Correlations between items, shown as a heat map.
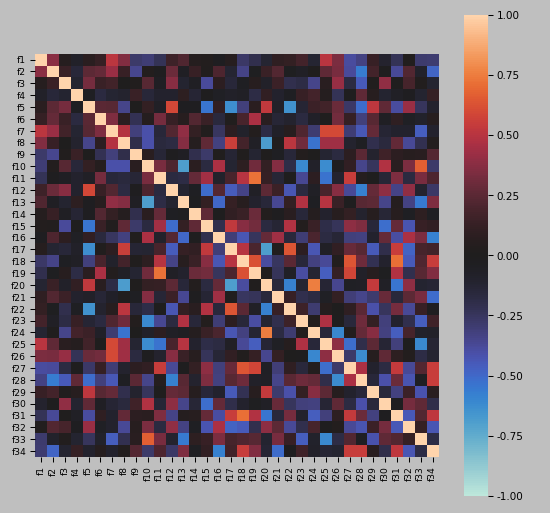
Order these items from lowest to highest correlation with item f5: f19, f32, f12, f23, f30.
f23, f19, f30, f32, f12
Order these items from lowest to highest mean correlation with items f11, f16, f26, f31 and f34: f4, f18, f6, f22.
f4, f22, f6, f18
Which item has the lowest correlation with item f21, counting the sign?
f34
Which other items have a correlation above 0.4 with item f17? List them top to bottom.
f8, f15, f18, f22, f31
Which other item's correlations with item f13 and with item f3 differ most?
f10
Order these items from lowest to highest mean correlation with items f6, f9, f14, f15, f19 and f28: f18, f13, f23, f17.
f23, f13, f17, f18
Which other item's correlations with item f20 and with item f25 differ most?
f8
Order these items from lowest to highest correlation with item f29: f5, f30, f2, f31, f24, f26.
f31, f30, f26, f2, f24, f5
